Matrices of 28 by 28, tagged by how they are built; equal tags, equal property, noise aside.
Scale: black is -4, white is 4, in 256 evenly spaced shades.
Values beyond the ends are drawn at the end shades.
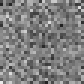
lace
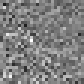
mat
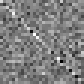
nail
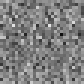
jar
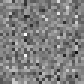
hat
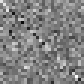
nail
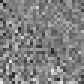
mat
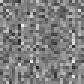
lace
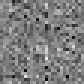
hat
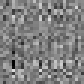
lace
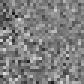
mat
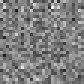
lace
